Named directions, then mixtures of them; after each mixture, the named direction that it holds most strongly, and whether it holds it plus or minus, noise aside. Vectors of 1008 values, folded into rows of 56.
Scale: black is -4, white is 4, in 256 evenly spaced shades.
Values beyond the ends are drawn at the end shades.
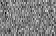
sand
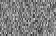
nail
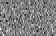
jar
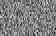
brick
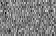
sand, plus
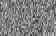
nail, plus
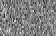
jar, plus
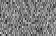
nail, plus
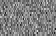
brick, plus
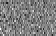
jar, plus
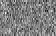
sand, minus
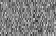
nail, plus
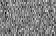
sand, plus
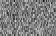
nail, minus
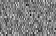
brick, plus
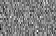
brick, plus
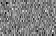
sand, plus
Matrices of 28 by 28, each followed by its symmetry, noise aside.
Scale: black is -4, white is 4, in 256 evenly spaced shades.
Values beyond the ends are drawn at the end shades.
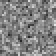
no symmetry.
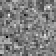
antisymmetric.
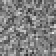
antisymmetric.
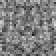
mirrored left to right.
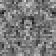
mirrored left to right.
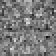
mirrored left to right.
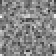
mirrored left to right.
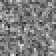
no symmetry.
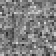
antisymmetric.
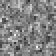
no symmetry.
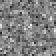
same after a half turn.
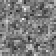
same after a half turn.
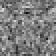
mirrored left to right.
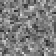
no symmetry.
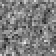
no symmetry.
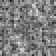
same after a half turn.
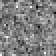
antisymmetric.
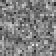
no symmetry.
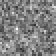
no symmetry.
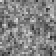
no symmetry.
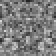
mirrored left to right.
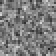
no symmetry.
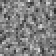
no symmetry.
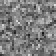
no symmetry.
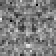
mirrored left to right.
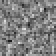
antisymmetric.
